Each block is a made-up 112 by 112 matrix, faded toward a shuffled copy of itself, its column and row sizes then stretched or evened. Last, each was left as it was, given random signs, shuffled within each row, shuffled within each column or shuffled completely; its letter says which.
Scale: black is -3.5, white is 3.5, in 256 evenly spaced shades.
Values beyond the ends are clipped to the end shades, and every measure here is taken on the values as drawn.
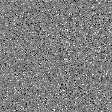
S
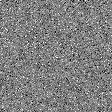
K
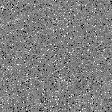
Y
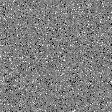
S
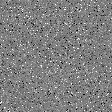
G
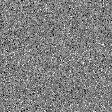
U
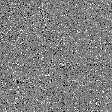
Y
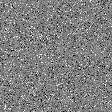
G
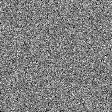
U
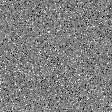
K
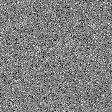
K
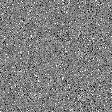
S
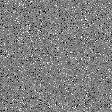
Y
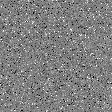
K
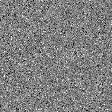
U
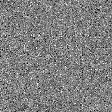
Y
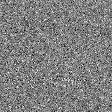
G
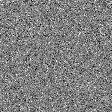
G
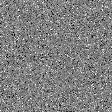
U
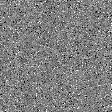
S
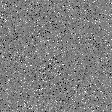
K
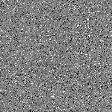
S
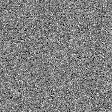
G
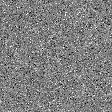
K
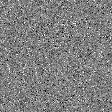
S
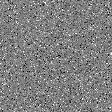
U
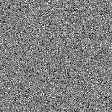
Y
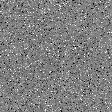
K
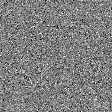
G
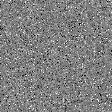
S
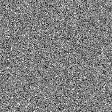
S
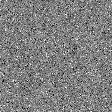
G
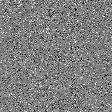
S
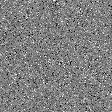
K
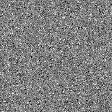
S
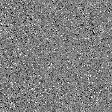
S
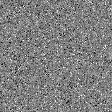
U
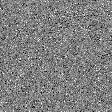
G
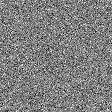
K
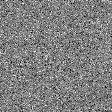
G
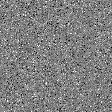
U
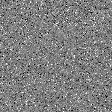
G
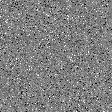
K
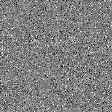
S
